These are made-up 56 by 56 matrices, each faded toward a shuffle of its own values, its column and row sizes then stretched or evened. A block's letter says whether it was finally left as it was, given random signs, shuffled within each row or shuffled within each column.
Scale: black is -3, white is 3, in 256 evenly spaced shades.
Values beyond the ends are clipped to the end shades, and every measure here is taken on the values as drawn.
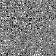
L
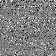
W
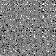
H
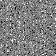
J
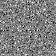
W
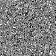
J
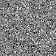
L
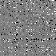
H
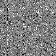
J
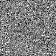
J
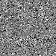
W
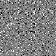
H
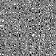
H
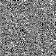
L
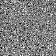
W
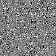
L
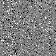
J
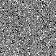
J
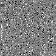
J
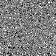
W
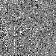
L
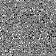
W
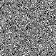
J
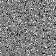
J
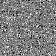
W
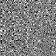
H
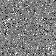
W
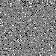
W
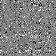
L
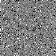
L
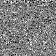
W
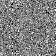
J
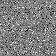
W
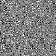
H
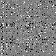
H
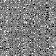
H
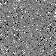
J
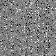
J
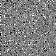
L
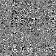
L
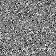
W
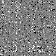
L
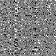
H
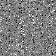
J
